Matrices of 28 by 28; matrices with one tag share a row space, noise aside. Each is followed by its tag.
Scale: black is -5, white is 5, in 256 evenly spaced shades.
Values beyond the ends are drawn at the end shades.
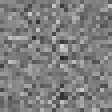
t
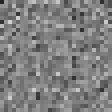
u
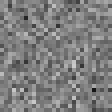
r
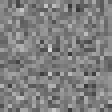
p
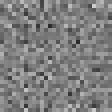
r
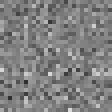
r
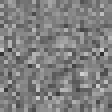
u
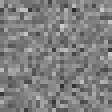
t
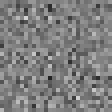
r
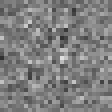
t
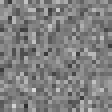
r
